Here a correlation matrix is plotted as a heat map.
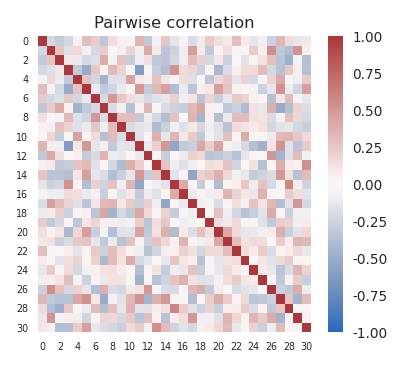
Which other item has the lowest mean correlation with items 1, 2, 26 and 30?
28
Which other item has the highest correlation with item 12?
26
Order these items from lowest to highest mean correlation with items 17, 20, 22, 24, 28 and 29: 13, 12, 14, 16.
14, 12, 13, 16
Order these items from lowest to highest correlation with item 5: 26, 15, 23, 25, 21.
15, 25, 26, 23, 21
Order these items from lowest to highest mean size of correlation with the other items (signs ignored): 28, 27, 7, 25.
25, 28, 7, 27
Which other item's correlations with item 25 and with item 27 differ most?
11
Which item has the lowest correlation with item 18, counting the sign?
8
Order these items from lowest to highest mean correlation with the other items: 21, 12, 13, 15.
12, 15, 13, 21
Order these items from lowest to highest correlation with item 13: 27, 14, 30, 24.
24, 14, 27, 30
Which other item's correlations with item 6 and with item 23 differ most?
4
